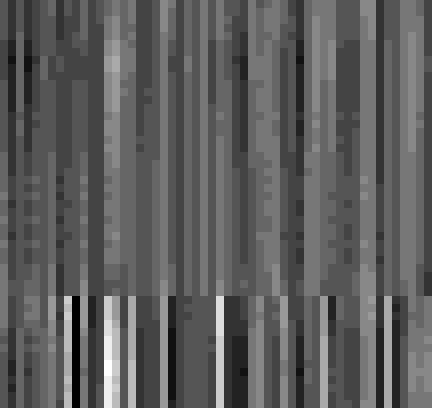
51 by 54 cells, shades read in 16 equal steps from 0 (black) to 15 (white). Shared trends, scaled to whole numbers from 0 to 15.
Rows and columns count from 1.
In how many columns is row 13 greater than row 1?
13
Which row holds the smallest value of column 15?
36
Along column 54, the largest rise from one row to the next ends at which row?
38
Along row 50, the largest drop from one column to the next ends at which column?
10
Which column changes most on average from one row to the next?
14
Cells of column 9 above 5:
14
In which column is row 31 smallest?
8
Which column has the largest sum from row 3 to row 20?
15
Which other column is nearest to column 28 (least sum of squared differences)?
17
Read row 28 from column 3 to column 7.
5 5 6 5 6
